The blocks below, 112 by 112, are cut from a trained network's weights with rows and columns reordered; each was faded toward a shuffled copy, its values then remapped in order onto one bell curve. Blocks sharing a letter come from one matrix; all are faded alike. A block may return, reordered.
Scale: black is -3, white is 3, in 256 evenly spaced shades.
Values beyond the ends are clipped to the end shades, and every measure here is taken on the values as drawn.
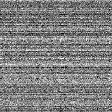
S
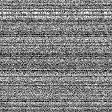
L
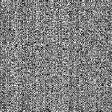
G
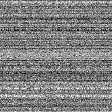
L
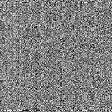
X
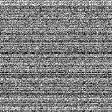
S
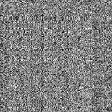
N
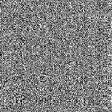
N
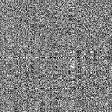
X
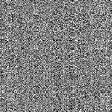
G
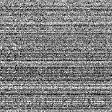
S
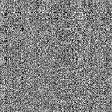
X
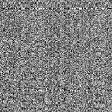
X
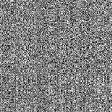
G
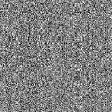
X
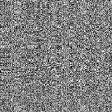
N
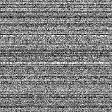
S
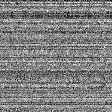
S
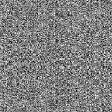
X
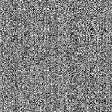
N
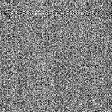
X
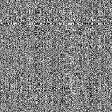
G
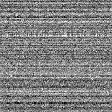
L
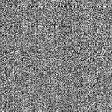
X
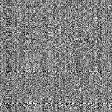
G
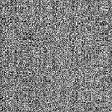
N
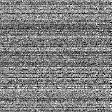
S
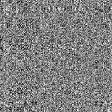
N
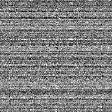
S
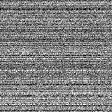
L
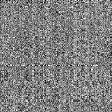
G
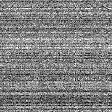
S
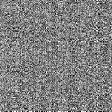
X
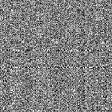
X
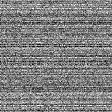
L
